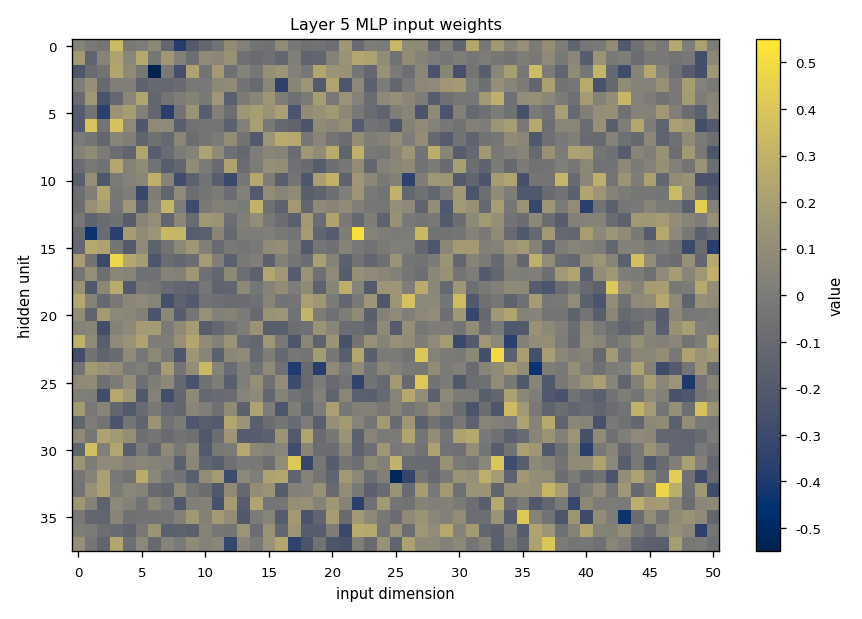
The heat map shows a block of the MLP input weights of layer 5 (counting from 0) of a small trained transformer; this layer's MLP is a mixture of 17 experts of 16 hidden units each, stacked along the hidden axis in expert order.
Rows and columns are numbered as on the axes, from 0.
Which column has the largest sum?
3
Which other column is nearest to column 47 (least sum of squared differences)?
15
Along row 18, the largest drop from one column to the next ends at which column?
4
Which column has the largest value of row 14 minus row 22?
22
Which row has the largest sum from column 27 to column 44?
33
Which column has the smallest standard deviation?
24
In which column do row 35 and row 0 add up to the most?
35
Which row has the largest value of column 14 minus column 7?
5
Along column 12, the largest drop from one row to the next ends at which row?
10
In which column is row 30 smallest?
40
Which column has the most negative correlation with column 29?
21
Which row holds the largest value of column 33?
23
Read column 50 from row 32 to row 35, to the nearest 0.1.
-0.1 -0.3 0.1 -0.1
